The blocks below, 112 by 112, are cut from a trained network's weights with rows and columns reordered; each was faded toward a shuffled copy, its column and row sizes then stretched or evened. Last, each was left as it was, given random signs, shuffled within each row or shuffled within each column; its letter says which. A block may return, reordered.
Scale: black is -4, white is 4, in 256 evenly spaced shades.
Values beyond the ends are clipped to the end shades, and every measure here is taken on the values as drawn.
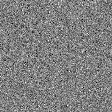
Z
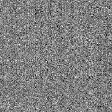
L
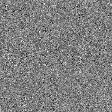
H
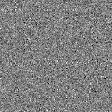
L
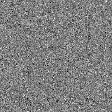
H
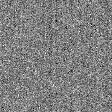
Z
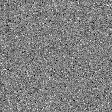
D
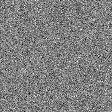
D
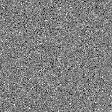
L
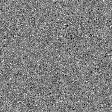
D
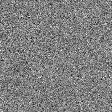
D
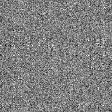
L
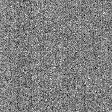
Z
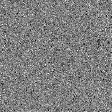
H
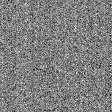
Z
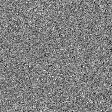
D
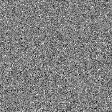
H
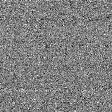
D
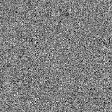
L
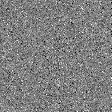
Z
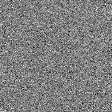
H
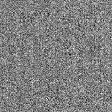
L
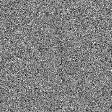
H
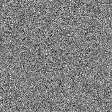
Z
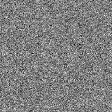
L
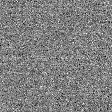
D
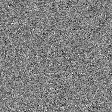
D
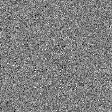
H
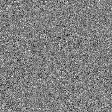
H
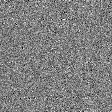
D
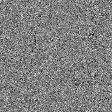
H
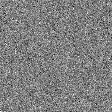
Z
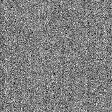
Z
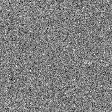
Z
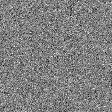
Z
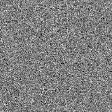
L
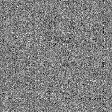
L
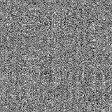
L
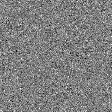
H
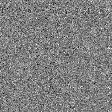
H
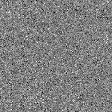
L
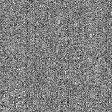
L
